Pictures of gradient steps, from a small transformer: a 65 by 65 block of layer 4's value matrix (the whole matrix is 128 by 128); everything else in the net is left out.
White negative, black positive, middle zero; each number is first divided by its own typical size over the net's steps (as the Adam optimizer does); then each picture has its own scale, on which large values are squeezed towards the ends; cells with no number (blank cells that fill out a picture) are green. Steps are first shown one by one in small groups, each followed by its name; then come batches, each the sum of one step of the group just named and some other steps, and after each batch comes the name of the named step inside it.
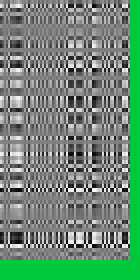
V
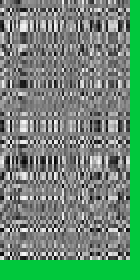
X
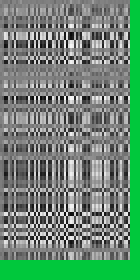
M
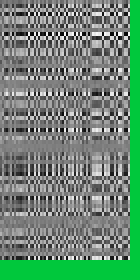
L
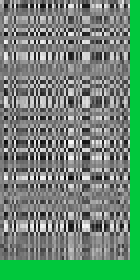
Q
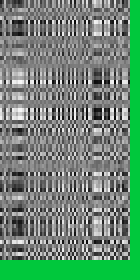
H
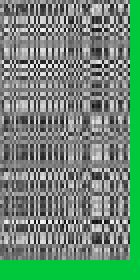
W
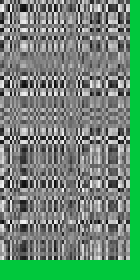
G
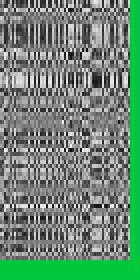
Q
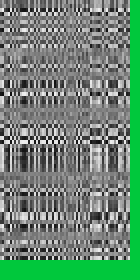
G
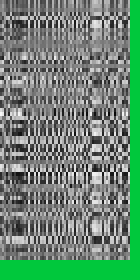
H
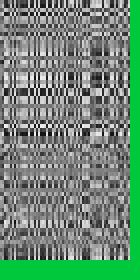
Q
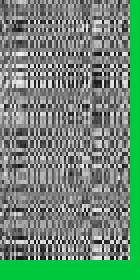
H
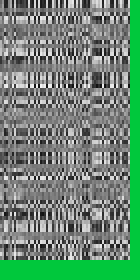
Q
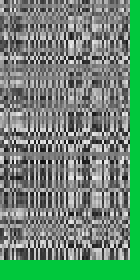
M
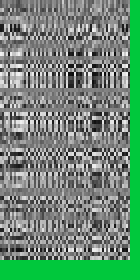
X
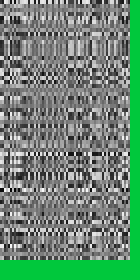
V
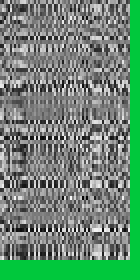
G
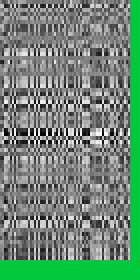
Q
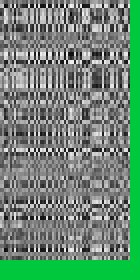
Q
